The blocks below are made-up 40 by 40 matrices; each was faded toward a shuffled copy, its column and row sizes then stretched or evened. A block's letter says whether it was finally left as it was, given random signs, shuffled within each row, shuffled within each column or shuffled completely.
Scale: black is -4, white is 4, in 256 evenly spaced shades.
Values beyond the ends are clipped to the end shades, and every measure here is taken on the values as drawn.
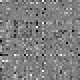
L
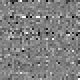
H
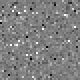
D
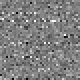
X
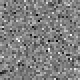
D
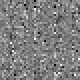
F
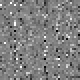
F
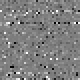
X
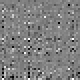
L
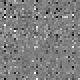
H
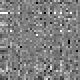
L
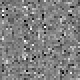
F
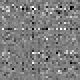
H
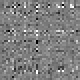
L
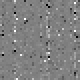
F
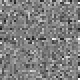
H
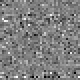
X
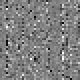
F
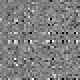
L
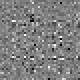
L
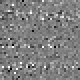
X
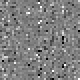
F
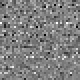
X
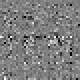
H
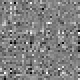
H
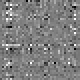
L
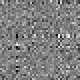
L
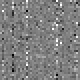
F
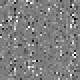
F
